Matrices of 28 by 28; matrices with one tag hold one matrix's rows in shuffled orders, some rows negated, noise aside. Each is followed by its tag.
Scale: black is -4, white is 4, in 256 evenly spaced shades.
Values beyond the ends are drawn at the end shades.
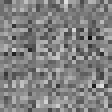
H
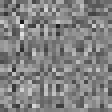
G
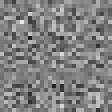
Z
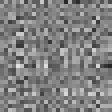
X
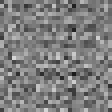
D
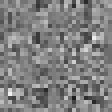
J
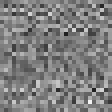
H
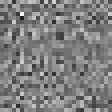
G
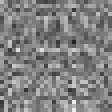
D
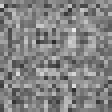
D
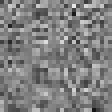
J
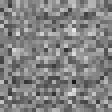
D
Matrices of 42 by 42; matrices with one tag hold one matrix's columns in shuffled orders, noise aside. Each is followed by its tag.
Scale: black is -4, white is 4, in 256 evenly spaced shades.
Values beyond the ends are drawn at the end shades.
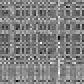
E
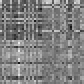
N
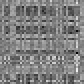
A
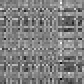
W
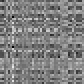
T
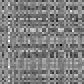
T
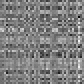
T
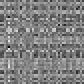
T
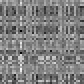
A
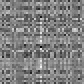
T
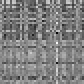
N
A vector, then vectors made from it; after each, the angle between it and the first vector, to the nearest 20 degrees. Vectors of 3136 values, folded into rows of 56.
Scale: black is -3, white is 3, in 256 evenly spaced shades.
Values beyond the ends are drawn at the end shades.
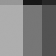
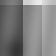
160 degrees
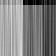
20 degrees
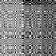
60 degrees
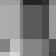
40 degrees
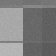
40 degrees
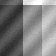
160 degrees
